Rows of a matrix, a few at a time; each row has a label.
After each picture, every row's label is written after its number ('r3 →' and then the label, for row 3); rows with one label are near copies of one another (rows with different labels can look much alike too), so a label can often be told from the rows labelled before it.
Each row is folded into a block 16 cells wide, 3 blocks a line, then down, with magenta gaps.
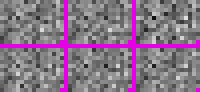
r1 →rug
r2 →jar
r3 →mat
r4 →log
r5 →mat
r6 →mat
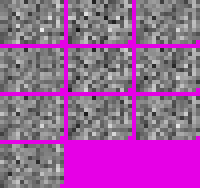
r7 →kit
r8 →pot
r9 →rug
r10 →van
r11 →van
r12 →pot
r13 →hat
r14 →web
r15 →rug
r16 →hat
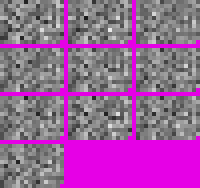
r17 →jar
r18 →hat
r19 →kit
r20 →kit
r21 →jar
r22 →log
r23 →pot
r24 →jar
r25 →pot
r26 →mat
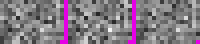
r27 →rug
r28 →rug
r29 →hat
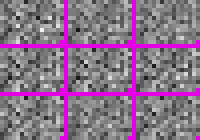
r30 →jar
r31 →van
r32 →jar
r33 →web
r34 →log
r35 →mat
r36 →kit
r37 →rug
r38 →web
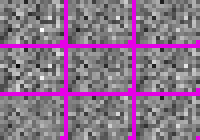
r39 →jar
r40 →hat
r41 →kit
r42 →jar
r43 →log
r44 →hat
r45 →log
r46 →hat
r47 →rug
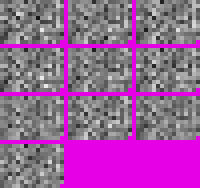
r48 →jar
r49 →log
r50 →rug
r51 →web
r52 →pot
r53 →pot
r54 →kit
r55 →rug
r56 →rug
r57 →kit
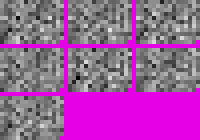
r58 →hat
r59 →rug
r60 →web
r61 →van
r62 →log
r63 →hat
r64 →rug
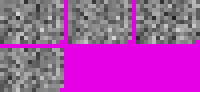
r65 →kit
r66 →log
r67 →pot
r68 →kit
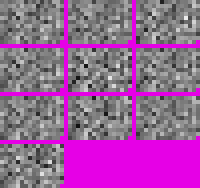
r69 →hat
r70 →mat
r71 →kit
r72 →jar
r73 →log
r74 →log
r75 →pot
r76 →van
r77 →kit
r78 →pot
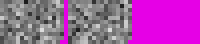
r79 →pot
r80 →web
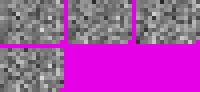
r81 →hat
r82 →jar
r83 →van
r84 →jar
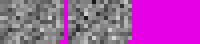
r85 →hat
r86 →web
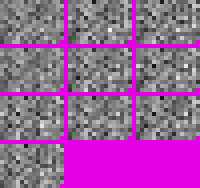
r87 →van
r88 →rug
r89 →jar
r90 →mat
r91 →rug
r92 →hat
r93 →pot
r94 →van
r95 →mat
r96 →pot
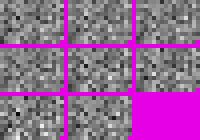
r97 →log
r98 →hat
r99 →jar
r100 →jar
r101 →rug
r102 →van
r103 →web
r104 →jar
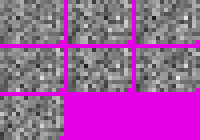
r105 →mat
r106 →jar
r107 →mat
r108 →jar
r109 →jar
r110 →rug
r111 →rug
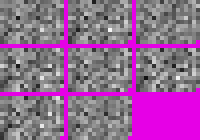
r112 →hat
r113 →hat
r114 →van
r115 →hat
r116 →van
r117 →rug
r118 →hat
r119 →log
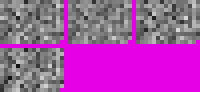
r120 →web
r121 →web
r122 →jar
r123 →log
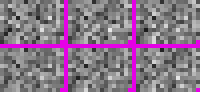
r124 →log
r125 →rug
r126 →rug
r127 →jar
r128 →mat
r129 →web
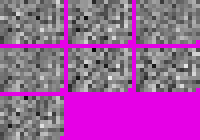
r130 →rug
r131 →mat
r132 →pot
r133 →log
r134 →pot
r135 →jar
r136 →pot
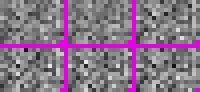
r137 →hat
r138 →mat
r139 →web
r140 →kit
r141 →log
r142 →van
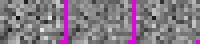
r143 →jar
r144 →web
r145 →van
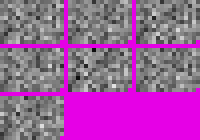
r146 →web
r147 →pot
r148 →rug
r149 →van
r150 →web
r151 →pot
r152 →rug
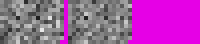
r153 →hat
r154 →log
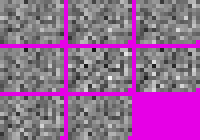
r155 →jar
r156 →rug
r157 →jar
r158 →kit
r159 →jar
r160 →web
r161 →rug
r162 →log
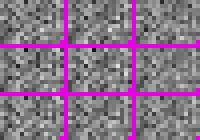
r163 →rug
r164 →mat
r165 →web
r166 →van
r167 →kit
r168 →web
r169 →van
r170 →mat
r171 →mat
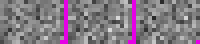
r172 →log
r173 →kit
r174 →van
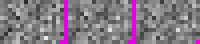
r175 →web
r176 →hat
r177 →jar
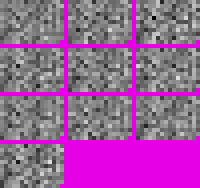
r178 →web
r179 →pot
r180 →mat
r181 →mat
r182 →log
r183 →rug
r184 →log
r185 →kit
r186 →web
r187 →mat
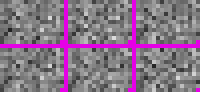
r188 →log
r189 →web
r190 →web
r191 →hat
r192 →van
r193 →jar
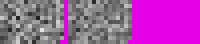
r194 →rug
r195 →jar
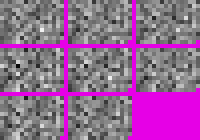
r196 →rug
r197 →van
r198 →jar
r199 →web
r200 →rug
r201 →log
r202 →van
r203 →kit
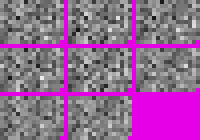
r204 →mat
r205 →log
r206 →jar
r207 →pot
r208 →rug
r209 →hat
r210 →log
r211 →web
